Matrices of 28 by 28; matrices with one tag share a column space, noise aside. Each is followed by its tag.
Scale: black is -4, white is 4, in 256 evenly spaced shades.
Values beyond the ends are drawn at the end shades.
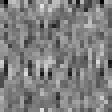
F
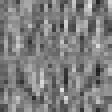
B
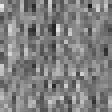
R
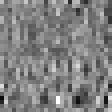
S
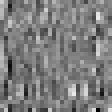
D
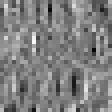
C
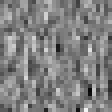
D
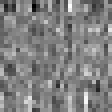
R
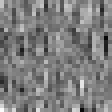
C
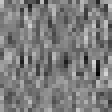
F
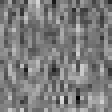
S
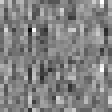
S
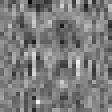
F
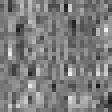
R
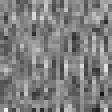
D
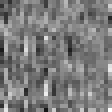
D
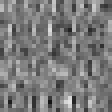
R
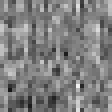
R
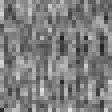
D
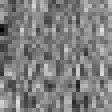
R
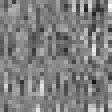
C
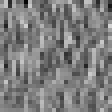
F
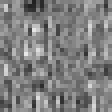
R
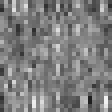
R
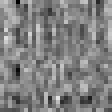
S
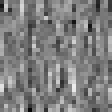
B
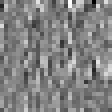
F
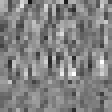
F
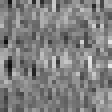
F
